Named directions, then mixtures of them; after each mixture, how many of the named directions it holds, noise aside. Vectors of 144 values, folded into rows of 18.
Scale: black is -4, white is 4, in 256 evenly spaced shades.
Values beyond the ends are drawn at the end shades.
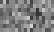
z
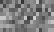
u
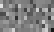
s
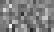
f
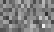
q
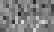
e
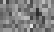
one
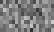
four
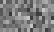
one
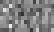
three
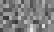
two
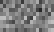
one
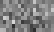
three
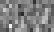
two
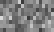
two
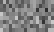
four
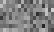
four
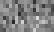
one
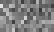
three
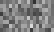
four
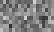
four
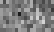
two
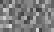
two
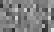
one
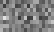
two
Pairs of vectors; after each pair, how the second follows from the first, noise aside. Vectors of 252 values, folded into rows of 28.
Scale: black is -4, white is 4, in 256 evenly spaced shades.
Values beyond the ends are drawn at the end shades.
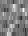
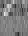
wrapped around, partly zeroed.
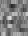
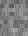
wrapped around, negated, shrunk.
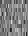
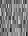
copied.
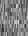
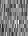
copied.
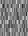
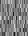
wrapped around, negated.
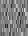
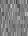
wrapped around, negated, shrunk.
